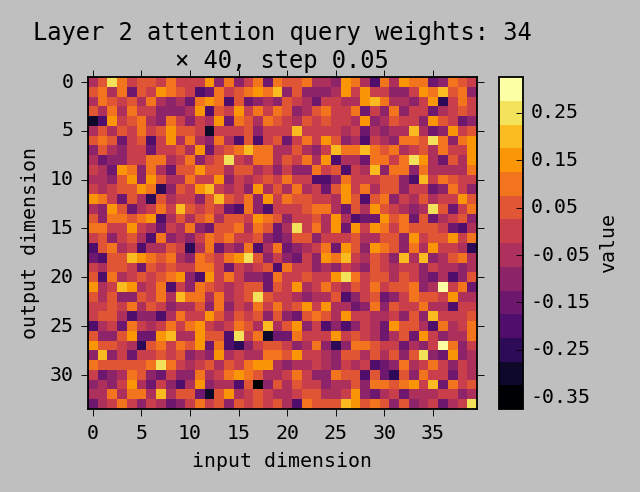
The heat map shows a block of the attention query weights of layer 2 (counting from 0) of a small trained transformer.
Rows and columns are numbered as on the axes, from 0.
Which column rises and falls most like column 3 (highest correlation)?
6
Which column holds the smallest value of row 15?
38
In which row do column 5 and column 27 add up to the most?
32
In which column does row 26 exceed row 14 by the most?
7
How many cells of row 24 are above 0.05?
5
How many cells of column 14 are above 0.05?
7
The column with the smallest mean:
28
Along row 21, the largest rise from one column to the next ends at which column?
36
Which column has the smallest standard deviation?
22
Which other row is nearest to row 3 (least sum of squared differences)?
23
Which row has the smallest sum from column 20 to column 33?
29
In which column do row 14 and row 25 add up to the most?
18
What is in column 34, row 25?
-0.05
